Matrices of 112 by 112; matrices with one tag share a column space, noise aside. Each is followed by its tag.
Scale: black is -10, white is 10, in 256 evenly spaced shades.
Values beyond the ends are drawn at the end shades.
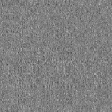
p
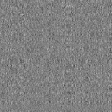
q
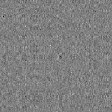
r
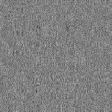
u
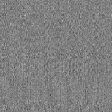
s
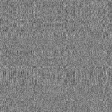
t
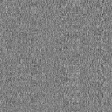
q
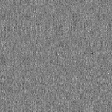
u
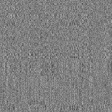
s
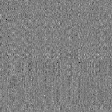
s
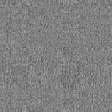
p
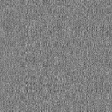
u
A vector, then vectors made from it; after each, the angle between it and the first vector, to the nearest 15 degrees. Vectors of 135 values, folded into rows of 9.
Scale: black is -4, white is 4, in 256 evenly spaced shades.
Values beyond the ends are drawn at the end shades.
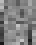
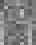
150 degrees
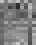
60 degrees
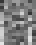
150 degrees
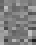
120 degrees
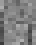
15 degrees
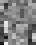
45 degrees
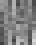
45 degrees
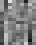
45 degrees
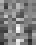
45 degrees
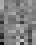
30 degrees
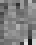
45 degrees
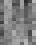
60 degrees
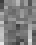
165 degrees
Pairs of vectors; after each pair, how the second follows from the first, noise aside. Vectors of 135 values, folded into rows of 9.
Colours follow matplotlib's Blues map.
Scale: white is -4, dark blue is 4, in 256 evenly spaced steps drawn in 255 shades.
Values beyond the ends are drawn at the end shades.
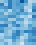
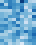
copied.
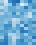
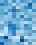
wrapped around, negated.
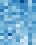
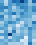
copied.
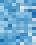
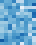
copied.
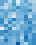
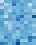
reversed, negated, partly zeroed.
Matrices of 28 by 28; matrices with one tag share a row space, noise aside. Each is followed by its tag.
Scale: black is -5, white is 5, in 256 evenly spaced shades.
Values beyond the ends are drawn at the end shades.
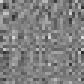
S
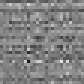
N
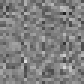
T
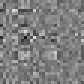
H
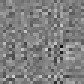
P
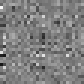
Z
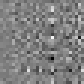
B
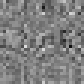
T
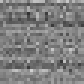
N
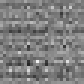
N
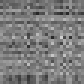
N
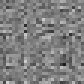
T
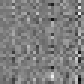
B
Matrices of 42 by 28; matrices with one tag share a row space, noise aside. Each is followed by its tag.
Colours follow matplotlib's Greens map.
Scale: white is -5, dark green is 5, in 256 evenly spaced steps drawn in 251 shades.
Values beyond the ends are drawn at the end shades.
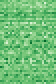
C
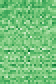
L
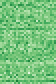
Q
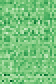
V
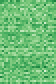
C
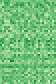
V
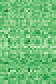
L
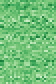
C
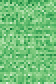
Q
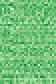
V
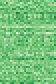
Q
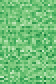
C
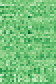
Q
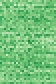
Q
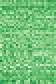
Q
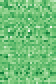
L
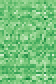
C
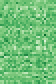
C
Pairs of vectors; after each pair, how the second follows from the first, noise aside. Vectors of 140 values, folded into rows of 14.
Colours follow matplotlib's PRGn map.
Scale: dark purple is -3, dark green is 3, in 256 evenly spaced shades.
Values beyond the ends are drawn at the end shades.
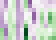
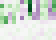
reversed, partly zeroed.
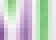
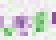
wrapped around, partly zeroed.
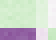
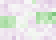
wrapped around, negated, shrunk.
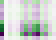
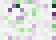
reversed, negated, partly zeroed.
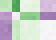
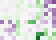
reversed, partly zeroed.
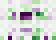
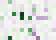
negated, partly zeroed.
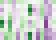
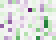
negated, partly zeroed.
